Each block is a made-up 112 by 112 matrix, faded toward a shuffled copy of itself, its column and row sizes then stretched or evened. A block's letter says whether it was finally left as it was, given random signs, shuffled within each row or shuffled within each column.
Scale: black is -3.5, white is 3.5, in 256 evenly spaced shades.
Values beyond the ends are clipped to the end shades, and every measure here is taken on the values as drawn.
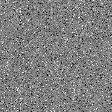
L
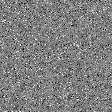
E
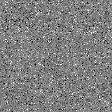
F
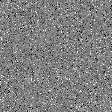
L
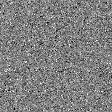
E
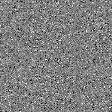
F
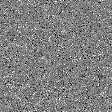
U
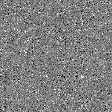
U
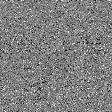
E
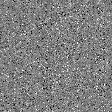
L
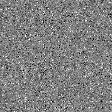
F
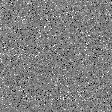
E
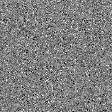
U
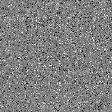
F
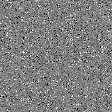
F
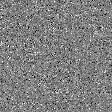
E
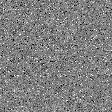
E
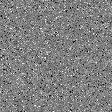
E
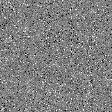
L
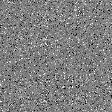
U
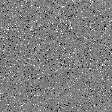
U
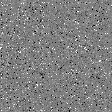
U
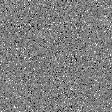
F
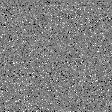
E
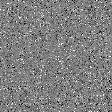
F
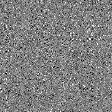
F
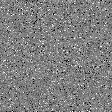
E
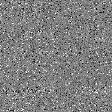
F
